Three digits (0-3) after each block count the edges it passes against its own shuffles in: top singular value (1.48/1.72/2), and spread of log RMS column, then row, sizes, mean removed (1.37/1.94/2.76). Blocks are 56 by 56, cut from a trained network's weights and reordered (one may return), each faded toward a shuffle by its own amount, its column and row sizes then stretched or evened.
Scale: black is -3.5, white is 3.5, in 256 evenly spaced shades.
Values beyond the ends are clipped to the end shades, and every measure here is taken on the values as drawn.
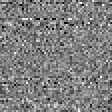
1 0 2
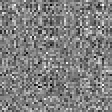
3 2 1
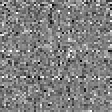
1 1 2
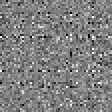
1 2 2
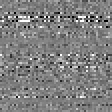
3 0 3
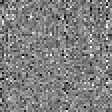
0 2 1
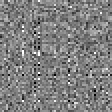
2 2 0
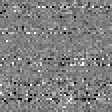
0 0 3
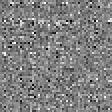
0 2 2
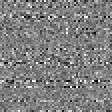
1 0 3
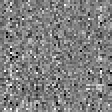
0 2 1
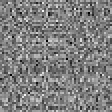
3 1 0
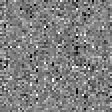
0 2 1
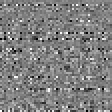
2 1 3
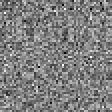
3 0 0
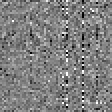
1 2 0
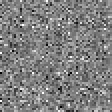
0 2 1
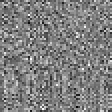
3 2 0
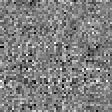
2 1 2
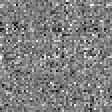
1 1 2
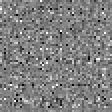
0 2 2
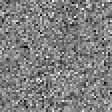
0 1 0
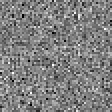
0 1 0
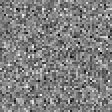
1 0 1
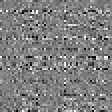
3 2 3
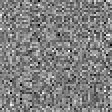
3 1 0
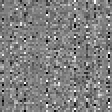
1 3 1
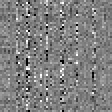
2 3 0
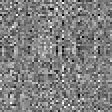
3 2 1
